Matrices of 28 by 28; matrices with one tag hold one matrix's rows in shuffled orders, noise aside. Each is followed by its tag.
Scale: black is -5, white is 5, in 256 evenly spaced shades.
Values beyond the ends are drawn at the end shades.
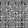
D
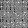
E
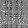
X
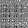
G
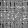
E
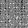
D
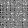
E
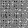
G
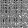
G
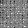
E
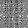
X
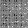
G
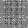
X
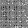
G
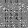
X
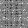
X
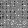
E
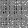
G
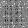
X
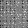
E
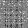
X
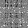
X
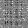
X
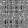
X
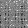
D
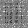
X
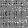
G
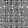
X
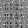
X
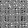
D
